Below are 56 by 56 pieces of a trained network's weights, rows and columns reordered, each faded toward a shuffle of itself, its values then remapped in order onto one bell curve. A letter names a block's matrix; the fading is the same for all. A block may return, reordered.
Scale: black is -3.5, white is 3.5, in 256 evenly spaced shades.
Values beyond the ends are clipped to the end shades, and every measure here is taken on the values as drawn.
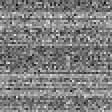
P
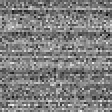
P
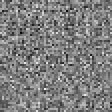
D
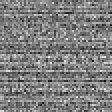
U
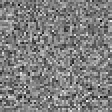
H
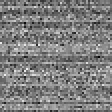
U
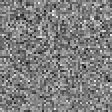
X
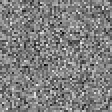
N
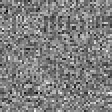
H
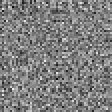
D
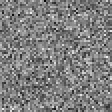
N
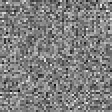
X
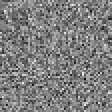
X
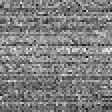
U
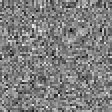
D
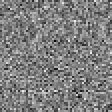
H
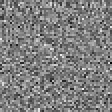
X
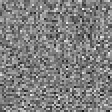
D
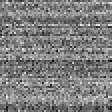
U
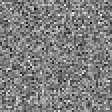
N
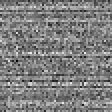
U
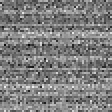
P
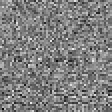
D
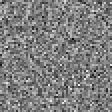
N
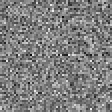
H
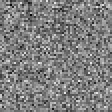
N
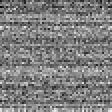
U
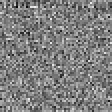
H
